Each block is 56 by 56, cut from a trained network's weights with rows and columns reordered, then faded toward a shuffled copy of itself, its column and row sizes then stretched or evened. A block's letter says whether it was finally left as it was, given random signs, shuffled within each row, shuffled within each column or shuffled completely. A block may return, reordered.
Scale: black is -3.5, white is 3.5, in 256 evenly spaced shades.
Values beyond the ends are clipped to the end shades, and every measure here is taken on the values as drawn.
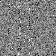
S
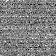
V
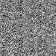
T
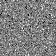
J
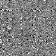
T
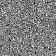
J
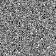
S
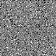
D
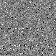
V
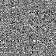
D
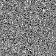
S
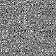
T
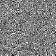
T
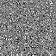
D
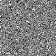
S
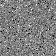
J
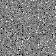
S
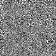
D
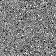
J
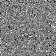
S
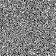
T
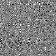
D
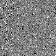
S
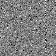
S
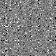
T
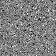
J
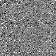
D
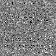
D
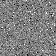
J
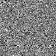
V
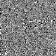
D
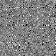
T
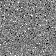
J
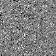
S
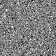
J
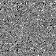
V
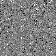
S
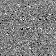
V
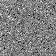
J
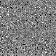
D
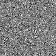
V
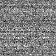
T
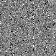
S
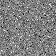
J
